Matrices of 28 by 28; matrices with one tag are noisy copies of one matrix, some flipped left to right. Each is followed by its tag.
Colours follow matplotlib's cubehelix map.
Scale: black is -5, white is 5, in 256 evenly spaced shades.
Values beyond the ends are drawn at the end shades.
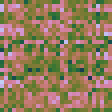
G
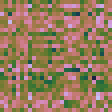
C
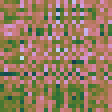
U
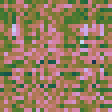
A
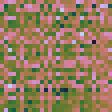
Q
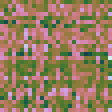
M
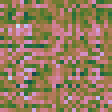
A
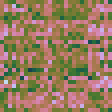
G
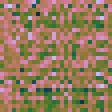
Q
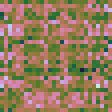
G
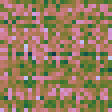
M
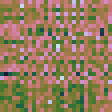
U
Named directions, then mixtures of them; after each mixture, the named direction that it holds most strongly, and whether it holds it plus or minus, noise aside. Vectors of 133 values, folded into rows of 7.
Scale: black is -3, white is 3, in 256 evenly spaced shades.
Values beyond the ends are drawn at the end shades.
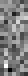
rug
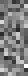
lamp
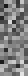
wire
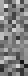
wire, minus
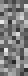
lamp, plus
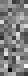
lamp, plus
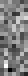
rug, plus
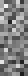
wire, minus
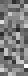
lamp, plus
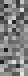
wire, plus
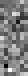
rug, minus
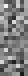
wire, minus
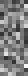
lamp, plus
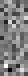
rug, plus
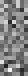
wire, minus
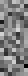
lamp, minus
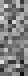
wire, minus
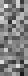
wire, minus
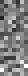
wire, plus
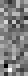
rug, minus
